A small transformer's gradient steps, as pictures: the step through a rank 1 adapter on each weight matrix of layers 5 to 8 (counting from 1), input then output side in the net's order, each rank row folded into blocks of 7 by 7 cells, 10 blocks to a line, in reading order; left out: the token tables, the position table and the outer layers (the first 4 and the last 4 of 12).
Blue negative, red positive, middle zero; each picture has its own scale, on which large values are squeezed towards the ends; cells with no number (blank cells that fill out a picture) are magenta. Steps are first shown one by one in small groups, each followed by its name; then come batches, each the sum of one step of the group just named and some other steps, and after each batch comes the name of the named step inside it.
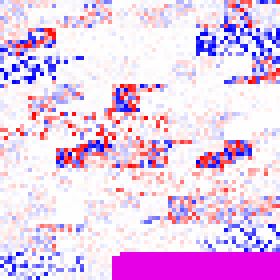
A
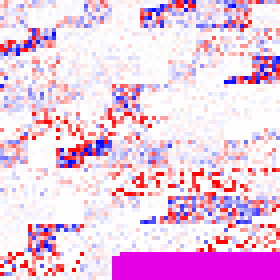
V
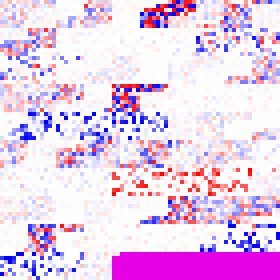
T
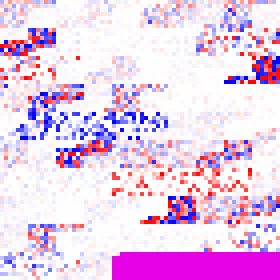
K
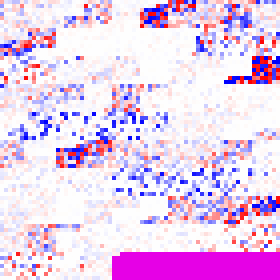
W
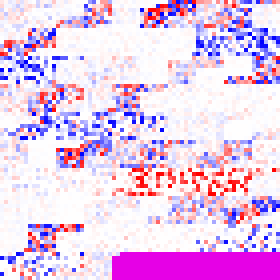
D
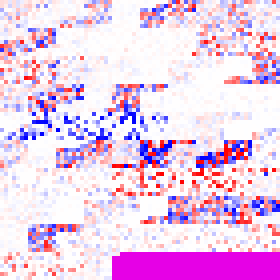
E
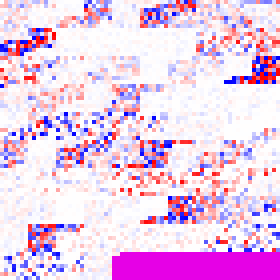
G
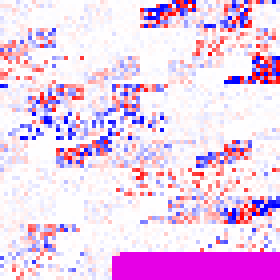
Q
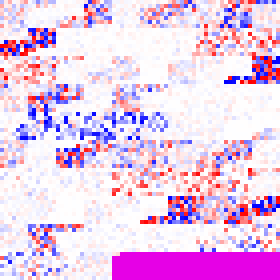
K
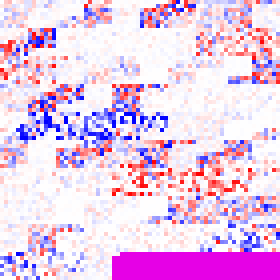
T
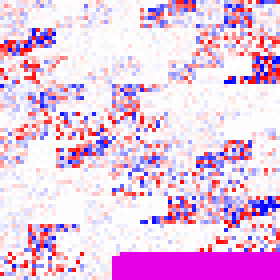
V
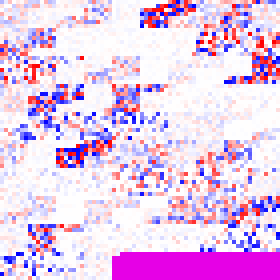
T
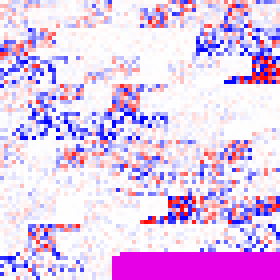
G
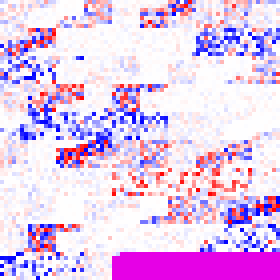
T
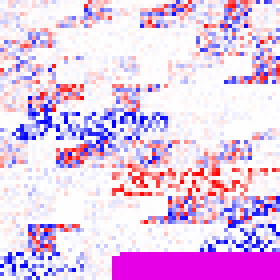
T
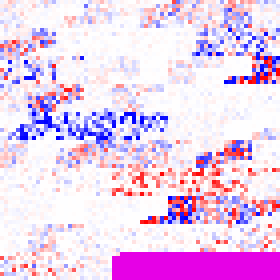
K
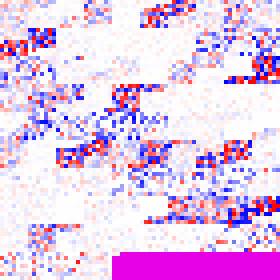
E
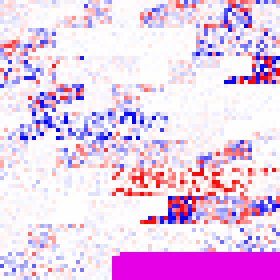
K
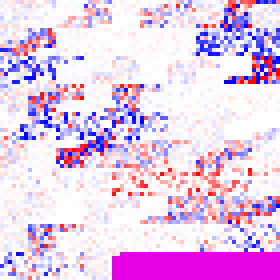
A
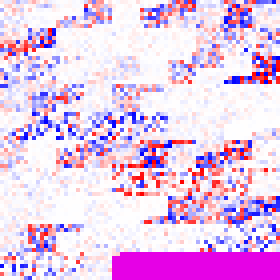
Q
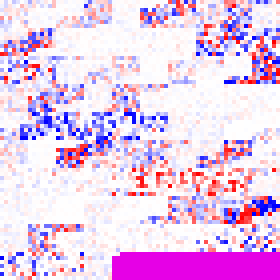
D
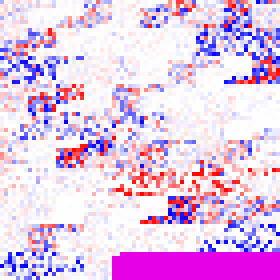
A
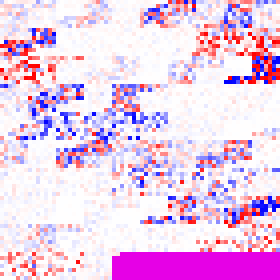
K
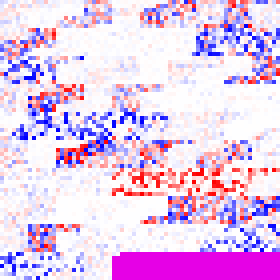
A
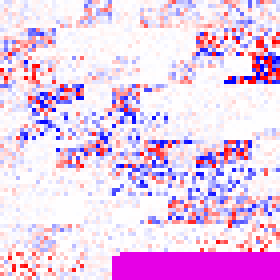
W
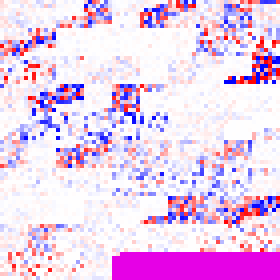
W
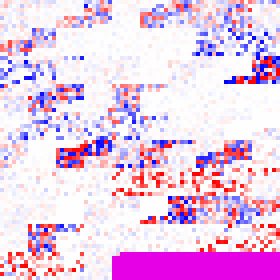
V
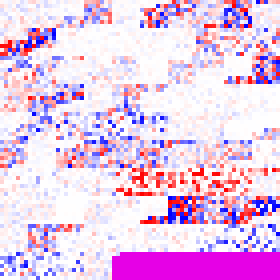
D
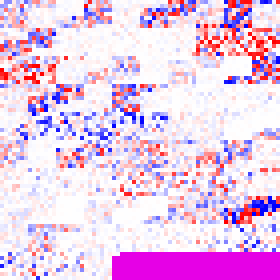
W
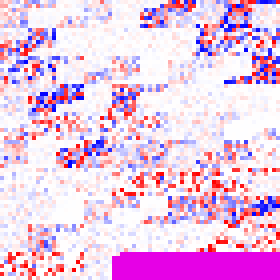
V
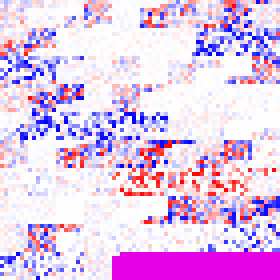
D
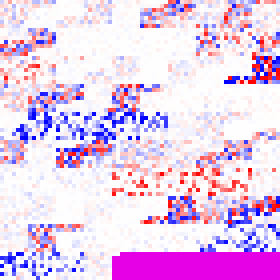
K
